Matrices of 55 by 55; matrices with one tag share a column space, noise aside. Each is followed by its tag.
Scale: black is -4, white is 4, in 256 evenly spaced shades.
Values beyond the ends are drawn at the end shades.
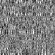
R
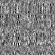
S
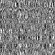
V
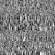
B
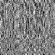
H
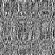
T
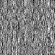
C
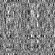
H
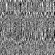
T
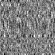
H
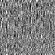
H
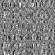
V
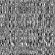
S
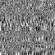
B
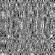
H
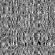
S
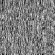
C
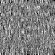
R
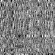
H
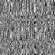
T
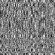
H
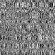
V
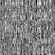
C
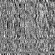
H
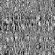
B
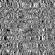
V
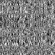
S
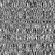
V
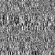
B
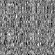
S
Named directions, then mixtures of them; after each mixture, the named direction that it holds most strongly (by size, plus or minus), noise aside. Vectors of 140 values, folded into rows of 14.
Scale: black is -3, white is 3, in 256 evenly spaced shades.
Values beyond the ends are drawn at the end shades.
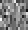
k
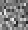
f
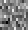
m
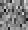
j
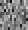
j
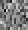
j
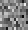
m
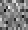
k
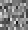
m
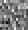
m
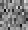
j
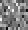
k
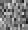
j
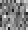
k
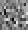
f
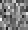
k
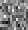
m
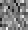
k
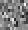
f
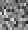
f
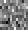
m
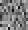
j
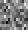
m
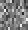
j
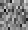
j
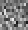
f
